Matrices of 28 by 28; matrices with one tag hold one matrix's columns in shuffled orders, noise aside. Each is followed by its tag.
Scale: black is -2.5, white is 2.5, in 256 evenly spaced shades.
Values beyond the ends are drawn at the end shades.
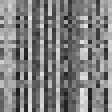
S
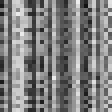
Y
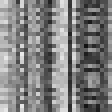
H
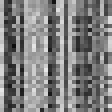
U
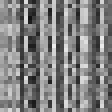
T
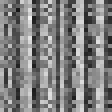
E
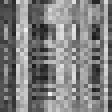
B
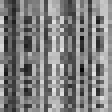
U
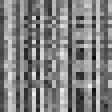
S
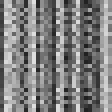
H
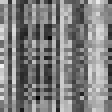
B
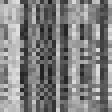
B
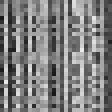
U
